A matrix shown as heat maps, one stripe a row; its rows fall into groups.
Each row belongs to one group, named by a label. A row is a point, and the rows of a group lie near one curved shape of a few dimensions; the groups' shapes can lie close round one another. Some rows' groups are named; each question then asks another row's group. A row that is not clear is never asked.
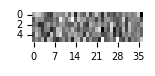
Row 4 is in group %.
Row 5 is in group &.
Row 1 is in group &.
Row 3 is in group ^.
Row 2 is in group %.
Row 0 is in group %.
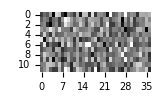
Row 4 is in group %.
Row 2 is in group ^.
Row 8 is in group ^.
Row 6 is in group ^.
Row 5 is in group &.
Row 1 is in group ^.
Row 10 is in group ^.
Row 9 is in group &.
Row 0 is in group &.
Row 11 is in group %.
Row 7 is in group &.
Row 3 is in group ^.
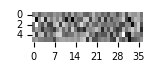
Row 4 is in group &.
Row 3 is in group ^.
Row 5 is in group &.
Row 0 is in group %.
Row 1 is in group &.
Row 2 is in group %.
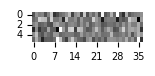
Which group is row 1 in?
^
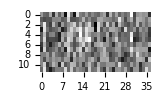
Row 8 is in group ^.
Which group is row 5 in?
^
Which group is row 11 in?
%
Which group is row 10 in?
%
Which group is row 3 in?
&
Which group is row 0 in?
&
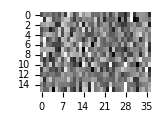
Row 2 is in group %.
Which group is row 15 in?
&
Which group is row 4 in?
^
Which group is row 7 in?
%
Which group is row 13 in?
&
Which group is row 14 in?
&
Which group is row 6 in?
^
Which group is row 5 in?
%
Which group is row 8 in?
%
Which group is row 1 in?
&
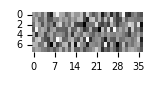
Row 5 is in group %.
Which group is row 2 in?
^
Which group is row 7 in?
^
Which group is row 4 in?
&
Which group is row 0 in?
&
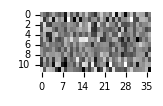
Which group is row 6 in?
^
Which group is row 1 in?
&
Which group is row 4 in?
%
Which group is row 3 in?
^
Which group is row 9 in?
&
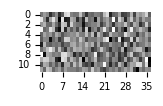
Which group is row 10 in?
^
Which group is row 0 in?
^
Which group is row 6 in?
&
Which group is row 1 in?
%
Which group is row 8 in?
&
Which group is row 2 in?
%
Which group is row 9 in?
%
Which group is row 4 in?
&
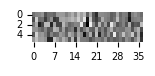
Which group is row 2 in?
%
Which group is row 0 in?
&
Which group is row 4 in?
^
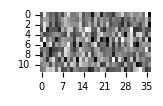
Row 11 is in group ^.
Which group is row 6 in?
&
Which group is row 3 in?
^
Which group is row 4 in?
%
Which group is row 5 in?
^
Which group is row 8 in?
%
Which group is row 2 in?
%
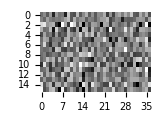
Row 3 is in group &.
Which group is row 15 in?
%
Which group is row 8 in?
^
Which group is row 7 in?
&
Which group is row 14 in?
&
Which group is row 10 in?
&
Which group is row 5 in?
^
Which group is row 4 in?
&
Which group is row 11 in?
^
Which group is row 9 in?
^
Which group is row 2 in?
%
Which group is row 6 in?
%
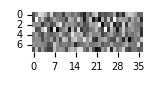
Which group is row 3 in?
%
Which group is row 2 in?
^
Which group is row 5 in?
&
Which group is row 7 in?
^
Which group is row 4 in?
^
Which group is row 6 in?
%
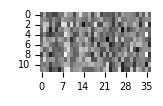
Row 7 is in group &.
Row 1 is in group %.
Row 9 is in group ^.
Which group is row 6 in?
%
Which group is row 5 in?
^
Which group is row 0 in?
^
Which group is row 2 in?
%
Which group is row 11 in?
^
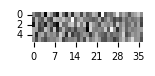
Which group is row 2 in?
&
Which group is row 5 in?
%
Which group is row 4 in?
&
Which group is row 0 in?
&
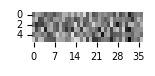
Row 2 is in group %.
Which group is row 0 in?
&
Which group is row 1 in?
%
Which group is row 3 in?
&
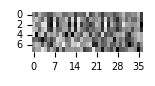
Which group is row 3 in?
%
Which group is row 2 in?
%
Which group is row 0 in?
%
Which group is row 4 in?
&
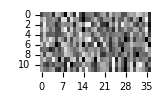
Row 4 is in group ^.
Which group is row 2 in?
^
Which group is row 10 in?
%
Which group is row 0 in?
&
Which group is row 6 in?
%
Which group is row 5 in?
^
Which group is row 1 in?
%
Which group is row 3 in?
%
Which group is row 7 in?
^
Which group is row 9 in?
%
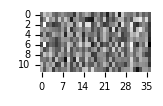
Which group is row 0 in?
^
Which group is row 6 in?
^
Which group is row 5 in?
%
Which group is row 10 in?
%
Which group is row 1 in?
^
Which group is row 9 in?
&
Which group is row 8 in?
^
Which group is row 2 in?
^
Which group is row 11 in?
&
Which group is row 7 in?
%
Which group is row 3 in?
%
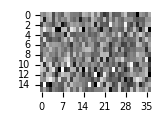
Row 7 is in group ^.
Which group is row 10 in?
&
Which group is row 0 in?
&
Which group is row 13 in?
^
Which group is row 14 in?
%
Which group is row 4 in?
%
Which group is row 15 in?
^
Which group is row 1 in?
&
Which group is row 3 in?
%
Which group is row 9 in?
^
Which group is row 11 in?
%
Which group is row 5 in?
%
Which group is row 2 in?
&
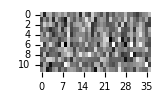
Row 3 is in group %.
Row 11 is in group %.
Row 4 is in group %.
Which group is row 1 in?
&
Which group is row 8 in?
^
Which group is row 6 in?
%
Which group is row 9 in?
^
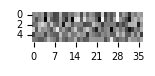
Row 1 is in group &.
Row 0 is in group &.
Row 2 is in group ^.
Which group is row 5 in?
%
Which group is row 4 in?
&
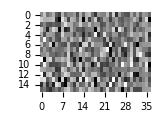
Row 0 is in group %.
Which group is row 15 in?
^
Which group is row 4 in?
%
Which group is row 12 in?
&
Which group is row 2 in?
^
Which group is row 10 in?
^
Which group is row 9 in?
&
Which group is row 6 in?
&
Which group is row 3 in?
%
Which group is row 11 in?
%
